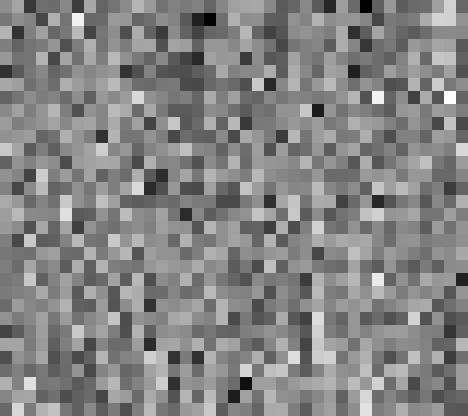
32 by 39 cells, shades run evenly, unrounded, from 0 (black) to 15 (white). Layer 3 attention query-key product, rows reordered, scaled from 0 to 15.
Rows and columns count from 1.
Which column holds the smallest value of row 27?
13
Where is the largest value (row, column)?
8, 38
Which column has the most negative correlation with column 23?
37
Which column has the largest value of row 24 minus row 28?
17
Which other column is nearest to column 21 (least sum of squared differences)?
33
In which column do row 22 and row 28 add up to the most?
27
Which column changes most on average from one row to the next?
32
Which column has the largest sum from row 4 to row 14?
10
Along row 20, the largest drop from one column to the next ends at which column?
12
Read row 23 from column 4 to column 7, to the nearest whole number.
10 7 9 5
